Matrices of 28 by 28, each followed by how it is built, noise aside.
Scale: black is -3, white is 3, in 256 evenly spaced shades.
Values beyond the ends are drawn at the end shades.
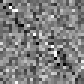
banded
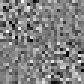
block diagonal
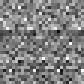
repeating columns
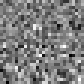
low rank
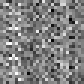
repeating rows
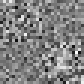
block diagonal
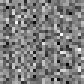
repeating rows
